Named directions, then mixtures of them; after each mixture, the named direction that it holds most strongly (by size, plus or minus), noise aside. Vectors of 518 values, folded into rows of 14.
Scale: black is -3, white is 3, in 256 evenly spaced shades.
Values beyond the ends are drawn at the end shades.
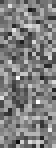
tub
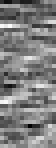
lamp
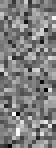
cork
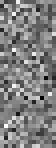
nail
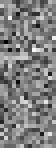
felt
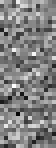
nail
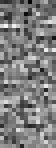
lamp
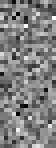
cork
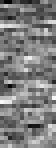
lamp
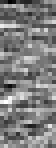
lamp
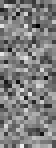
nail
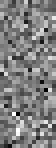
cork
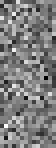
nail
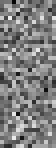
cork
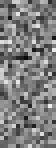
felt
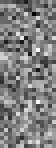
felt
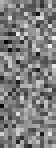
felt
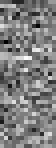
felt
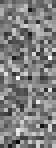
tub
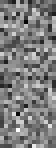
cork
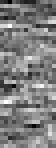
lamp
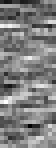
lamp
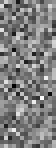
nail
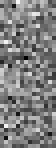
felt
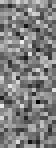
tub
